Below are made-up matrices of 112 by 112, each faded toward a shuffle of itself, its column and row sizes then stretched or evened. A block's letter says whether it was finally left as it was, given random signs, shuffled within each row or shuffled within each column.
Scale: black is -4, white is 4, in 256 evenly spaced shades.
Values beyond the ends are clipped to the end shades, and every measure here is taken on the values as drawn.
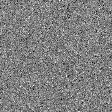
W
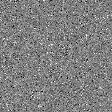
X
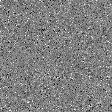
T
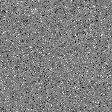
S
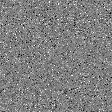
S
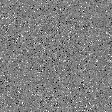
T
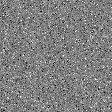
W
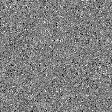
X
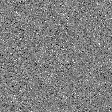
W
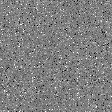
X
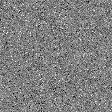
W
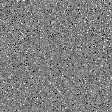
X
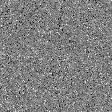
W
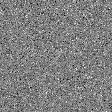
S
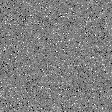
S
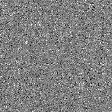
X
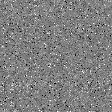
X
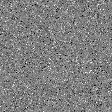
S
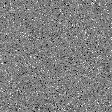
S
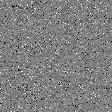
X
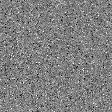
W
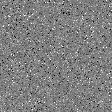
W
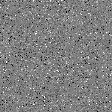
T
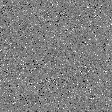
S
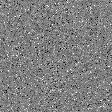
W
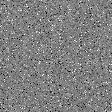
W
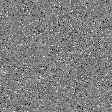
W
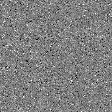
T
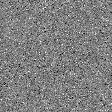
W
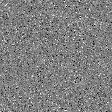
W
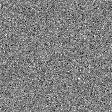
S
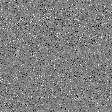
S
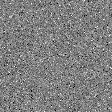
W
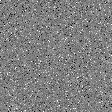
W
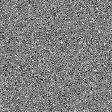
T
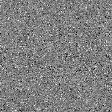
X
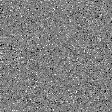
X
